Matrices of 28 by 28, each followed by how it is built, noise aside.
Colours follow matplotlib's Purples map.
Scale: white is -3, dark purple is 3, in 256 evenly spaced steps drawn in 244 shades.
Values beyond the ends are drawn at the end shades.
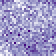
smooth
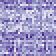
blocks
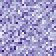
Hankel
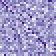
diagonal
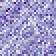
Hankel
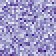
noise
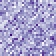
Hankel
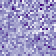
upper triangular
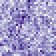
smooth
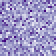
noise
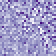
upper triangular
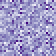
uneven columns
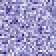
noise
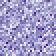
Hankel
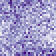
smooth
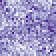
smooth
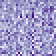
low rank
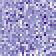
uneven columns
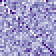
diagonal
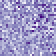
upper triangular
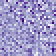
upper triangular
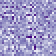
low rank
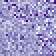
upper triangular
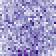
smooth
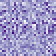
low rank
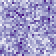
smooth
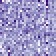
uneven columns
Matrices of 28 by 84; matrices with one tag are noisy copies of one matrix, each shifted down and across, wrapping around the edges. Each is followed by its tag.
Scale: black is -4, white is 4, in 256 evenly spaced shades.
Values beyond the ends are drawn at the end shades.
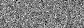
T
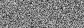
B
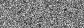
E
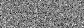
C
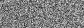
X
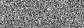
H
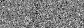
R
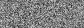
R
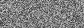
T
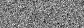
T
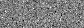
H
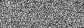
H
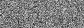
H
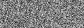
X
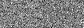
X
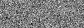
H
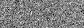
C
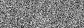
E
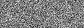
E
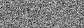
C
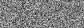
R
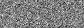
C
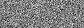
C
